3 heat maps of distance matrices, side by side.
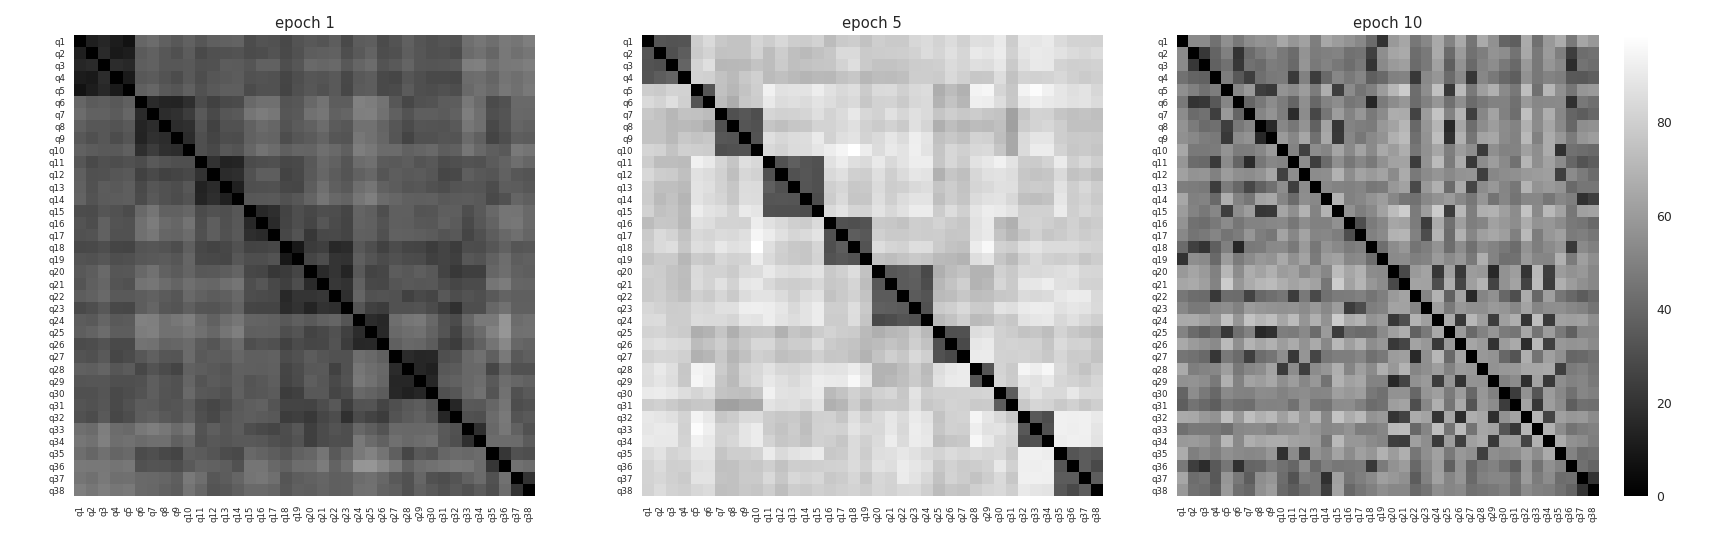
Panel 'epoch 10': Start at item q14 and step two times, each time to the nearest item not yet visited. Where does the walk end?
q38
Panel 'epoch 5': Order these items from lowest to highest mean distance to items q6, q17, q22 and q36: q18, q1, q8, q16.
q16, q18, q8, q1
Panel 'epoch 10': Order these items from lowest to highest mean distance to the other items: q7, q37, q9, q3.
q3, q37, q7, q9
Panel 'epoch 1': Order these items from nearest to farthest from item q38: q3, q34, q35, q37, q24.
q37, q35, q34, q24, q3
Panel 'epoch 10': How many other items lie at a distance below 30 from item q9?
4
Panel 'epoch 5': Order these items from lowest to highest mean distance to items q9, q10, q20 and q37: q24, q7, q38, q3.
q7, q38, q24, q3
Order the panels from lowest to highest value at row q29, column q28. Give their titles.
epoch 1, epoch 5, epoch 10
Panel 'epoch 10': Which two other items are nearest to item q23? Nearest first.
q16, q17
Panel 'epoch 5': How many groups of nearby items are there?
11
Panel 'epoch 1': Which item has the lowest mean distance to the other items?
q18
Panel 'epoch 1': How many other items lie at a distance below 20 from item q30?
3
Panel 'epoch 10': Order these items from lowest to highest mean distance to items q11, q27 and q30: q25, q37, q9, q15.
q37, q25, q9, q15
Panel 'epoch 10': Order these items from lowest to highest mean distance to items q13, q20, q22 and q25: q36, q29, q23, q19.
q36, q29, q19, q23
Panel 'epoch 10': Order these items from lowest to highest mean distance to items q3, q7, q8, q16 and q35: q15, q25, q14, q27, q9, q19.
q25, q27, q9, q15, q14, q19
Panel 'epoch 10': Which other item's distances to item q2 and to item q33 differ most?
q6
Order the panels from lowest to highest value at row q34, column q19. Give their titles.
epoch 1, epoch 10, epoch 5
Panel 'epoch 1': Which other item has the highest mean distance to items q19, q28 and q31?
q36
